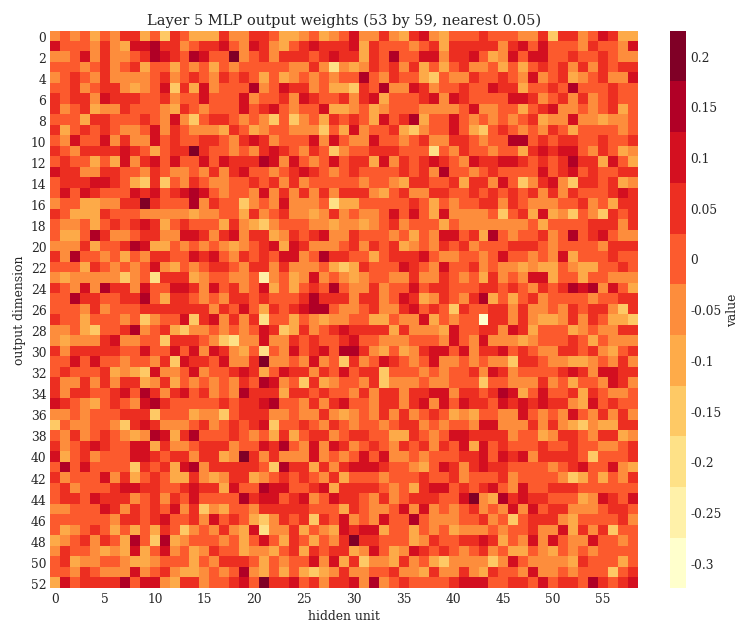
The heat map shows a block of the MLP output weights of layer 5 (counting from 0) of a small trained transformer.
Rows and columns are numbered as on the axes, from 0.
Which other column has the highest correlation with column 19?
45
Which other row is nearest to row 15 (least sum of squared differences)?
43
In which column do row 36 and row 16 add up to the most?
9
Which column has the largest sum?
5
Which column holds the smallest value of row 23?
21
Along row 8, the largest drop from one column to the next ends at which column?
37
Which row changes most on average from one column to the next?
47
